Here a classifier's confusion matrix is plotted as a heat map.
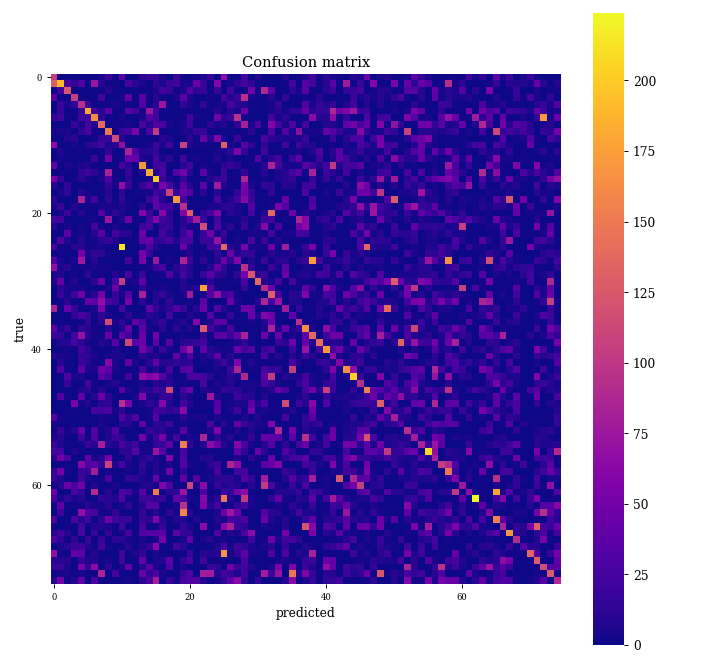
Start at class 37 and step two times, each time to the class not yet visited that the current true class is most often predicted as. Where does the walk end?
60
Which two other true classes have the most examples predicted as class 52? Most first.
8, 72
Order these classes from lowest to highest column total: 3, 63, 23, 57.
3, 23, 57, 63
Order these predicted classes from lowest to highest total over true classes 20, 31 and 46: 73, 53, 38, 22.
38, 73, 53, 22
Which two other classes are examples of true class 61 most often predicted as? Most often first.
65, 15
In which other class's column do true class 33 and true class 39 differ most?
51
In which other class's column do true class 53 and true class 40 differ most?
46
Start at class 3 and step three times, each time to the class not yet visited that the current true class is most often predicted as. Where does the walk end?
25
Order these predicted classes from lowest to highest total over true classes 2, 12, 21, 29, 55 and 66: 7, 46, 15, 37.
7, 46, 15, 37
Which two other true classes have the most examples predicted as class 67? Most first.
18, 24
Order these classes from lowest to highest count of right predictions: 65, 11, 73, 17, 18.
11, 17, 73, 65, 18
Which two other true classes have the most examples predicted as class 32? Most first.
20, 44
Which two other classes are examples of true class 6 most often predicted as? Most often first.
72, 27
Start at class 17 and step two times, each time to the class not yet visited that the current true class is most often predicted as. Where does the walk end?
34
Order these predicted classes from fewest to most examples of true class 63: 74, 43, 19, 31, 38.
31, 38, 43, 74, 19
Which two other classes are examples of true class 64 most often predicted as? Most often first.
19, 72
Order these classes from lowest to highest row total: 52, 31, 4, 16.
4, 52, 16, 31
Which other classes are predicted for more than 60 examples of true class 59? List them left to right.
31, 38, 42, 44, 65
